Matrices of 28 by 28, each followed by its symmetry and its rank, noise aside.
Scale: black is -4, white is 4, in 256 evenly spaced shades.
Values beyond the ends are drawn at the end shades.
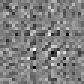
symmetric, rank four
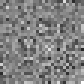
symmetric, rank six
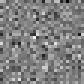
no symmetry, rank four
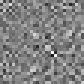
symmetric, rank five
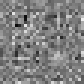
symmetric, rank five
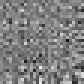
antisymmetric, rank four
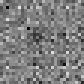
symmetric, rank six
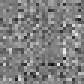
antisymmetric, rank six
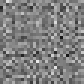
antisymmetric, rank six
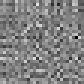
no symmetry, rank four
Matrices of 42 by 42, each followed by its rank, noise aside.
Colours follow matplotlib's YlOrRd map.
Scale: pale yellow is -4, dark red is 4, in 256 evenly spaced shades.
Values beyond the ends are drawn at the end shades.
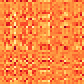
three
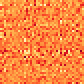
six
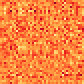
eight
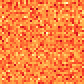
twelve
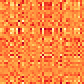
three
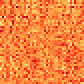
eight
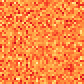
twelve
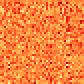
eight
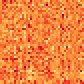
eight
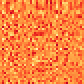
six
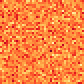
twelve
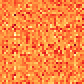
eight
